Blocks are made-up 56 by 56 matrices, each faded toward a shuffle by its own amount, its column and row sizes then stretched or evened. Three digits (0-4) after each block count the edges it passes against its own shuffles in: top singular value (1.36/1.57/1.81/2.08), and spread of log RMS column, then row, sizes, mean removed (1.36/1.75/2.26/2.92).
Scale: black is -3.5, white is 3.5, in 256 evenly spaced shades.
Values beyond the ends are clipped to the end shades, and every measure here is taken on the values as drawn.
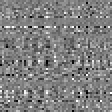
4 2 4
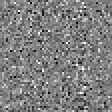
1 2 1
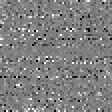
0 0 4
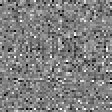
3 1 2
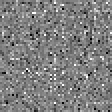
0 2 1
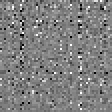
2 3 2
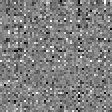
3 3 2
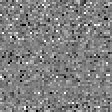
0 0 3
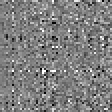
2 3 2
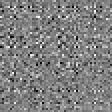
4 2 3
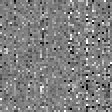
2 4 0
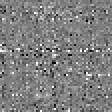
2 2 3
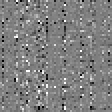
0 4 1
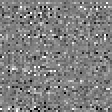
0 2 4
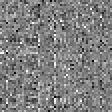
3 2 0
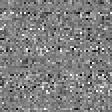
0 1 4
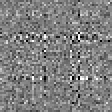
4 2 3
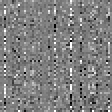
4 4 1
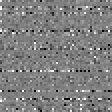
3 1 4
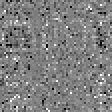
3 2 0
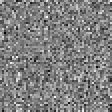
3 0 1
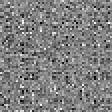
3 2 1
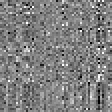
4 3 1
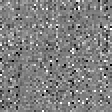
2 2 2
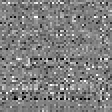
4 0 3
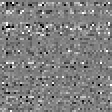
2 1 4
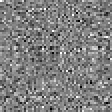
3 0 2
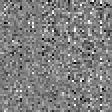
1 3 1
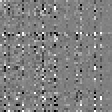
3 4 3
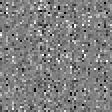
1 3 2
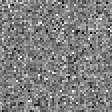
1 0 1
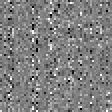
2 4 0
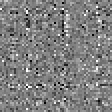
4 2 2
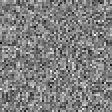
3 0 0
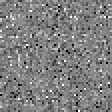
2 1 1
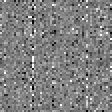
3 3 0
